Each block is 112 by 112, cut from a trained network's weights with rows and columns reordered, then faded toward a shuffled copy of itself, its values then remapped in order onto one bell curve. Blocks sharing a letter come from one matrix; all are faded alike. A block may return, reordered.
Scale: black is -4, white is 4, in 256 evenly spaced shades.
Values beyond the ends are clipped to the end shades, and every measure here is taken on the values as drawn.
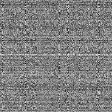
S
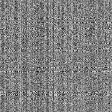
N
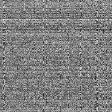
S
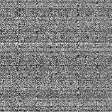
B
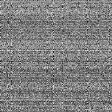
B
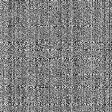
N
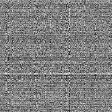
S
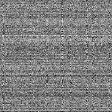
B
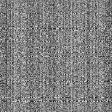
N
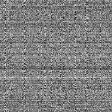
S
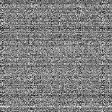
B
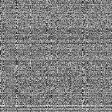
S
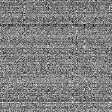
B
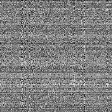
B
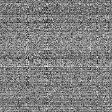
B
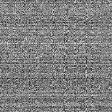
B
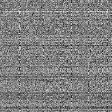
S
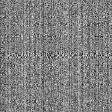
N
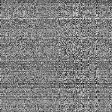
S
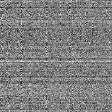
S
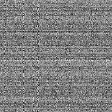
B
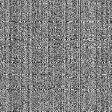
N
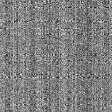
N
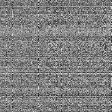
B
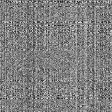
N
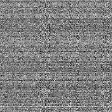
B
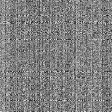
N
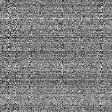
B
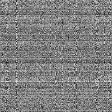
S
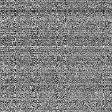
B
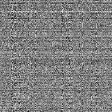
B
